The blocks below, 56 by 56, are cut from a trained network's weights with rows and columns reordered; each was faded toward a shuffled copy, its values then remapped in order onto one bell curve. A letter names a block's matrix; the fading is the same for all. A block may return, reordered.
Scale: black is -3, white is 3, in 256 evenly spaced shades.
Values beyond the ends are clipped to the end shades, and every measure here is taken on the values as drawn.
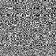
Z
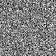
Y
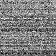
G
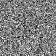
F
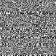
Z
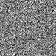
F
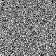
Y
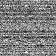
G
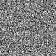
F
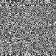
Z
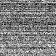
G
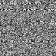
Z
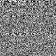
Z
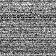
G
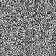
F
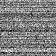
G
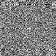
Z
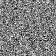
Y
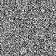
F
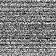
G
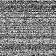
G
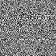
Z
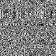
Z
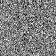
Y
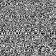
Z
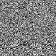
Z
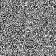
F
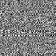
Z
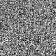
Y
